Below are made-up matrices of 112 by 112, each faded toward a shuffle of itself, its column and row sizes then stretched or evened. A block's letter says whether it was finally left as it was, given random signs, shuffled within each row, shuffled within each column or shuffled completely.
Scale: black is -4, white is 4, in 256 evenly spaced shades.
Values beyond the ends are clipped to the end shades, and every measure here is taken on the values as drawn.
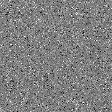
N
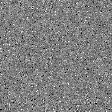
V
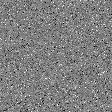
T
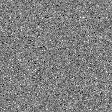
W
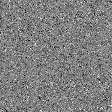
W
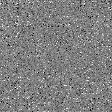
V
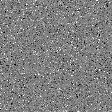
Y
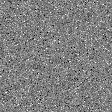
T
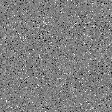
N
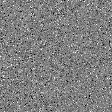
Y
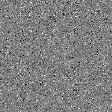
V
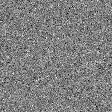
T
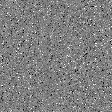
Y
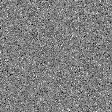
Y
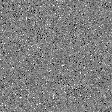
Y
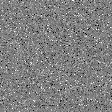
W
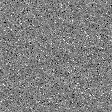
T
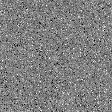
Y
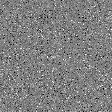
N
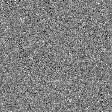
Y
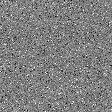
T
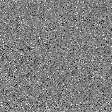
V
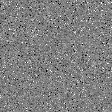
V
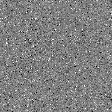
V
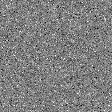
W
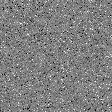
T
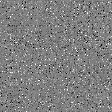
N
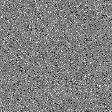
V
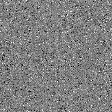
N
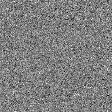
V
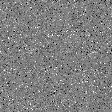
W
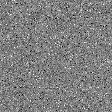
W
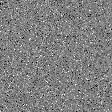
T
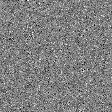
Y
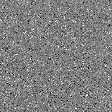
N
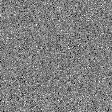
V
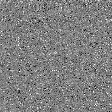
N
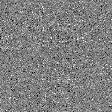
N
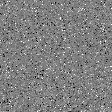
V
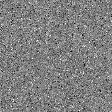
Y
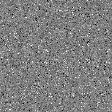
V
